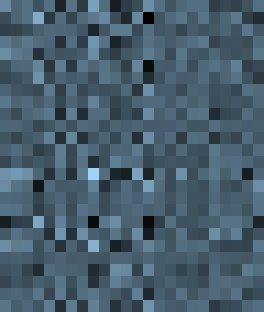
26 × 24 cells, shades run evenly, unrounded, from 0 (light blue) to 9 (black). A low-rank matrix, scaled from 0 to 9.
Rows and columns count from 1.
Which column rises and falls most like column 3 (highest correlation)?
9
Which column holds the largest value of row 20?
14
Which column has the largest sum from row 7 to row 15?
11
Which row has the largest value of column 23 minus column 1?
15
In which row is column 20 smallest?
20
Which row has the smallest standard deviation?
22
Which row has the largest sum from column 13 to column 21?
19
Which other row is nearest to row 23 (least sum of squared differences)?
3
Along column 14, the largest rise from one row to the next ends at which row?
2
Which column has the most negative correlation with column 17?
23
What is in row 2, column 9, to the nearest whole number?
4
